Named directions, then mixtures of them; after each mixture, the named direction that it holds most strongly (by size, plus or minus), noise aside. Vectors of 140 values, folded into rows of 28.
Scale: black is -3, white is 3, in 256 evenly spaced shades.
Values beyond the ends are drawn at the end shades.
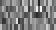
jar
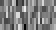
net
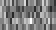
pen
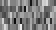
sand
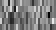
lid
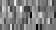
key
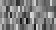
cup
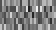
jar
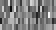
lid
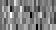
key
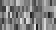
cup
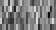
lid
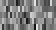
cup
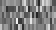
jar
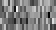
lid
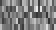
jar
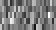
cup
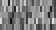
lid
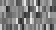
jar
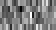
key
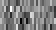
cup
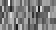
lid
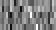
key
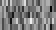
pen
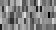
jar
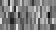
lid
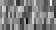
cup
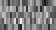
sand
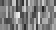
net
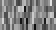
cup
